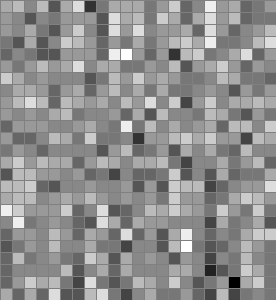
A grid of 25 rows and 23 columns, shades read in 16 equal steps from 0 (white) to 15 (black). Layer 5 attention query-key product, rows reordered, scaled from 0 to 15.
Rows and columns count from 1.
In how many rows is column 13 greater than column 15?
15
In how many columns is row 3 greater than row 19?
9
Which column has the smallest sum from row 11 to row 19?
2
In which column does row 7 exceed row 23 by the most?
21
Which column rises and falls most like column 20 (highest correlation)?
17
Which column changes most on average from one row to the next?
11
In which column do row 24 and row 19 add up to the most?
20
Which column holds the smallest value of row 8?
10
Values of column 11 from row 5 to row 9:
0 8 6 7 4
